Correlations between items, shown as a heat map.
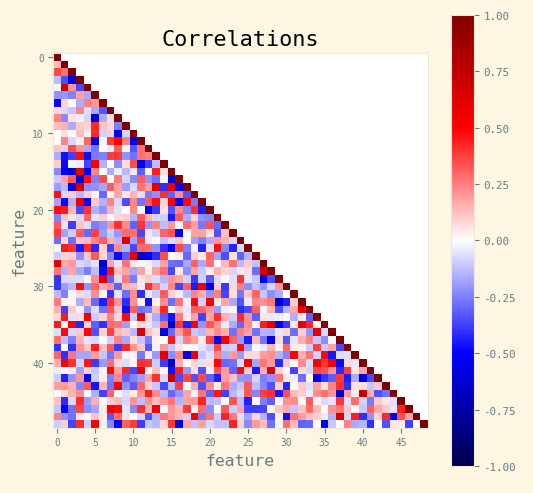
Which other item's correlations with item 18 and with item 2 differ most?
47
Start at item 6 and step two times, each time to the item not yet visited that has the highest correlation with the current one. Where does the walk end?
24
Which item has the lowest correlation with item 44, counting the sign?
37
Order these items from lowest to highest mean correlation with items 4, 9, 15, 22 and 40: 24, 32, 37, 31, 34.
31, 32, 37, 24, 34
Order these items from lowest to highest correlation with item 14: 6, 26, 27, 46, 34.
34, 6, 46, 27, 26
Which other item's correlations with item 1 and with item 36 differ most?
46
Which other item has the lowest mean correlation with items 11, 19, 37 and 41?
26
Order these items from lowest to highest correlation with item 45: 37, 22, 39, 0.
22, 0, 39, 37
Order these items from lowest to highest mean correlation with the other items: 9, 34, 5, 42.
42, 5, 9, 34
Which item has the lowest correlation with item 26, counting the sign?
11
